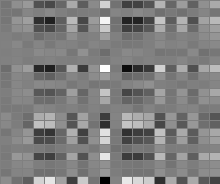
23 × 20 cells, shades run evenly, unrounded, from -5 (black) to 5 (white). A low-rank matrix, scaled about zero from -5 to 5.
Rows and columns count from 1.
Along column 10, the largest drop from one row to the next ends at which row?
23
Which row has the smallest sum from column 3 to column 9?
9
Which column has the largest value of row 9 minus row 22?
10
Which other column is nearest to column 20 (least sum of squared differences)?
7
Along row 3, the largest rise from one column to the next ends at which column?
15
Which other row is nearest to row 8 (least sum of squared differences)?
14
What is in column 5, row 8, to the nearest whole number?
0
